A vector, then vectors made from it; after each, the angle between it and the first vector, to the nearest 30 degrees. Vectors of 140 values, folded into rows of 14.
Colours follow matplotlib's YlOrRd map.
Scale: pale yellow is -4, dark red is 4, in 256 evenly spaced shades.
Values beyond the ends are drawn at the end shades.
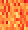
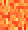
120 degrees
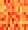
120 degrees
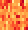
120 degrees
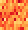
90 degrees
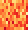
120 degrees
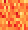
150 degrees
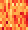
60 degrees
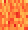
150 degrees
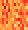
30 degrees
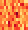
150 degrees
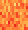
150 degrees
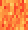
90 degrees
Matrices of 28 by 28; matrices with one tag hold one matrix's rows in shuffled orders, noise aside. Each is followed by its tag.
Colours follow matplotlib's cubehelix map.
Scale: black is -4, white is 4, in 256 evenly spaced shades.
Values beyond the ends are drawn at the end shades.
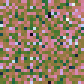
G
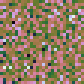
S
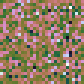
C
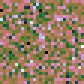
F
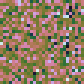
C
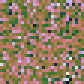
C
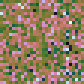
C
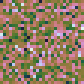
F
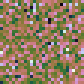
G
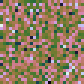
G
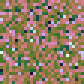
G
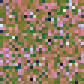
G
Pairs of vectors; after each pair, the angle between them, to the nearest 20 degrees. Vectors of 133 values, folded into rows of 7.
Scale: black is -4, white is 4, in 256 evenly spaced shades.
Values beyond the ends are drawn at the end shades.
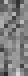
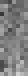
80 degrees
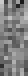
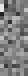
80 degrees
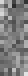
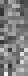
100 degrees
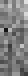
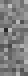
40 degrees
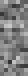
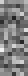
80 degrees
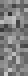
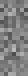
120 degrees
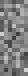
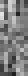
80 degrees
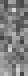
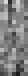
120 degrees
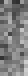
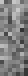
160 degrees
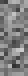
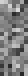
140 degrees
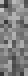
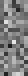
120 degrees
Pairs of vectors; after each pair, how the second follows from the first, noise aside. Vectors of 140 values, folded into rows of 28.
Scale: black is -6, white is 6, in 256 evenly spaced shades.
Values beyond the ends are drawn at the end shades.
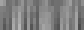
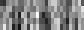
negated, scaled up.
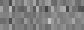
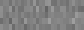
shrunk.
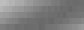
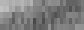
copied.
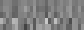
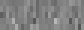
partly zeroed.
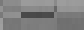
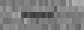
partly zeroed.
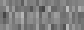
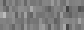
negated, partly zeroed.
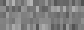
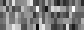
scaled up.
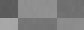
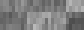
reversed.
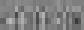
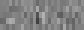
partly zeroed.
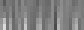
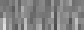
copied.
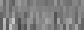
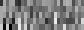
negated, scaled up.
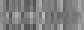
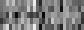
negated, scaled up.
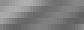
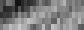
negated, scaled up.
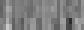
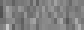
partly zeroed.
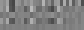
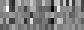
scaled up.
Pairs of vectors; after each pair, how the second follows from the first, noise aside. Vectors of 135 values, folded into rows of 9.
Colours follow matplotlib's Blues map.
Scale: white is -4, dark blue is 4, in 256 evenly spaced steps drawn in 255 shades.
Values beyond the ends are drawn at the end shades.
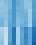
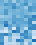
sign-scrambled.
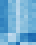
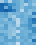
reversed, partly zeroed.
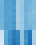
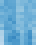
shrunk.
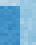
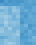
negated, shrunk.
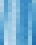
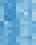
wrapped around, negated, shrunk.
